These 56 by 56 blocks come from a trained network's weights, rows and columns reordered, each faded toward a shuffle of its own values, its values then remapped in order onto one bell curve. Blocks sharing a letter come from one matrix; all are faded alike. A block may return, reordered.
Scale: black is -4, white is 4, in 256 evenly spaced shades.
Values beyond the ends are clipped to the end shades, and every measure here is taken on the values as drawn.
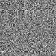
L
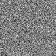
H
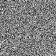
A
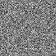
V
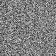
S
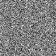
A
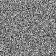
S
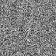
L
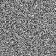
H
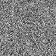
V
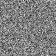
S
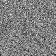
S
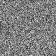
S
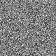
S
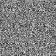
L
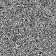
S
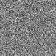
H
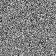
S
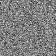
S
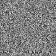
V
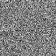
V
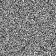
S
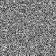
H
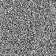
S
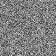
A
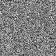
A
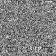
V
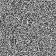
S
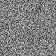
A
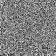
A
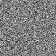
V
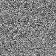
H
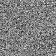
A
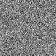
H
